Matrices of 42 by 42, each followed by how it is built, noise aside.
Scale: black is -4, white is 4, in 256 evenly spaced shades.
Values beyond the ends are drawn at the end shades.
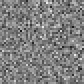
blocks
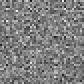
low rank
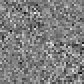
block diagonal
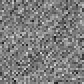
Hankel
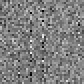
uneven columns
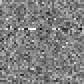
uneven rows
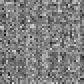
blocks
